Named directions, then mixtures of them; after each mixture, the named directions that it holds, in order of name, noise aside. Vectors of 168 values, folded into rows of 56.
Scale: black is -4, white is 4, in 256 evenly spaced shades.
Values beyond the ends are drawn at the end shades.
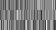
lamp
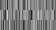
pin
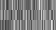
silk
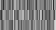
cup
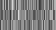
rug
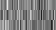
pin, silk.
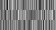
pin, rug.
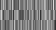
cup, silk.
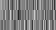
lamp, rug.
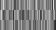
cup.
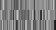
cup, lamp.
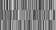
rug.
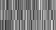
silk.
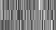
rug, silk.
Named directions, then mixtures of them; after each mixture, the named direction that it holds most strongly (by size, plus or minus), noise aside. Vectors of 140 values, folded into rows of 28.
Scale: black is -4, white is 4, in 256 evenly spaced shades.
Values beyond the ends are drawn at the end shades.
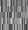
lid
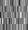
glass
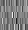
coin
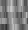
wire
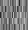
glass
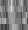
wire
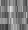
wire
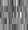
glass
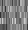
glass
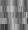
wire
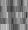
wire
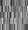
lid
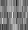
wire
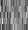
lid
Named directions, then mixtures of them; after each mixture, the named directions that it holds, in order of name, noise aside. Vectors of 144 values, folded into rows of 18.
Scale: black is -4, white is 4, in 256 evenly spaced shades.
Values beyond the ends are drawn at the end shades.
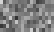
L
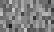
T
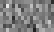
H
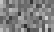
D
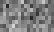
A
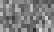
D, H.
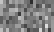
D.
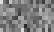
D, L.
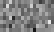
H, L, T.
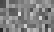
D.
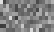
L.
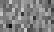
T.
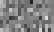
D.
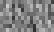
H.
